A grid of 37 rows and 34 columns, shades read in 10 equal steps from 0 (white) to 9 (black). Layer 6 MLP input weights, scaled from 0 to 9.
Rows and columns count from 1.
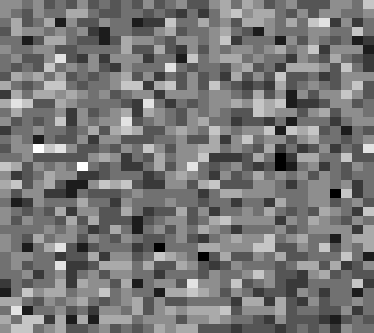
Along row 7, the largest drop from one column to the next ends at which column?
18
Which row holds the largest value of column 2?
23
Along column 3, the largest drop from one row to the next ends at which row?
36
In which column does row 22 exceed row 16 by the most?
31
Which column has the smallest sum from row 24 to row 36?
6
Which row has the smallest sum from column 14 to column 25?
35
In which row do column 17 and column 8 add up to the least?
19
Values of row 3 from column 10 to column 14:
4 5 5 8 7
